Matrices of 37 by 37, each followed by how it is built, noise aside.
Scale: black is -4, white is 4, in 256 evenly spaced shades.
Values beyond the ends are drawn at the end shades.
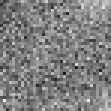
smooth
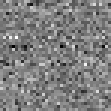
uneven rows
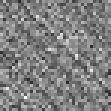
Toeplitz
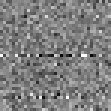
uneven rows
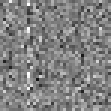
uneven columns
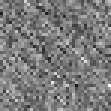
Toeplitz
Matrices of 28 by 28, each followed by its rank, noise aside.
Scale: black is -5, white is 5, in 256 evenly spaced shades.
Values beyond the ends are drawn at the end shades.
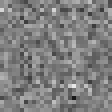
six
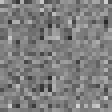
four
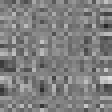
three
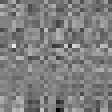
three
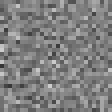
eight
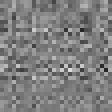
three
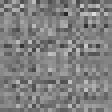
four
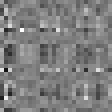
two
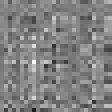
three
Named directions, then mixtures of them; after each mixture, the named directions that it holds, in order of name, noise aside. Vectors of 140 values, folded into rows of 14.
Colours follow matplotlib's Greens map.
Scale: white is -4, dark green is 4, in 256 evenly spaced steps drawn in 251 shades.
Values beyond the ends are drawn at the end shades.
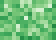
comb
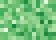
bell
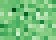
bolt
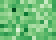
bell, bolt, comb.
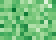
bell, bolt, comb.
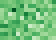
bolt.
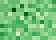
bolt.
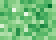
bolt, comb.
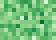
bell, bolt, comb.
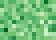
bell.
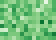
bell, bolt, comb.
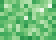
comb.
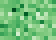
bolt.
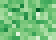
bell, bolt, comb.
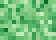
bell.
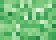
bolt, comb.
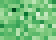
bolt.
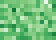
bell, bolt, comb.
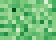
bell, bolt, comb.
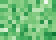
bell, bolt, comb.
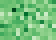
bolt.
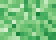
bell, bolt, comb.
